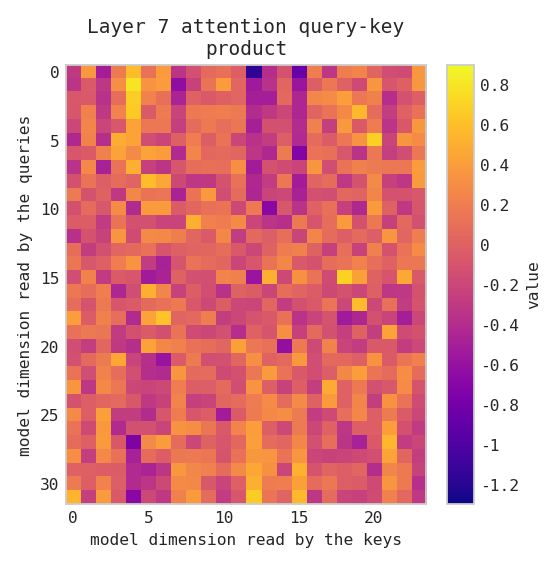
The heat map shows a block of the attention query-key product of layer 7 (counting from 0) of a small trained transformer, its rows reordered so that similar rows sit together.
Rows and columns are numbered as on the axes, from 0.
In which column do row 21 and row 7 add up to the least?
6
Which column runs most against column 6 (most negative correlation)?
22
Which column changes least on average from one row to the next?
23
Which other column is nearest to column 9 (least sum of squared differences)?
8
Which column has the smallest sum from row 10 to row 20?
4
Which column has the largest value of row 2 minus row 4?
17
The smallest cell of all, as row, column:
0, 12
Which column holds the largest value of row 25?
2
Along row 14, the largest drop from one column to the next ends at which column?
5
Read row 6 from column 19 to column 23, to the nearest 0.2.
-0.4 0.2 -0.2 -0.2 0.2
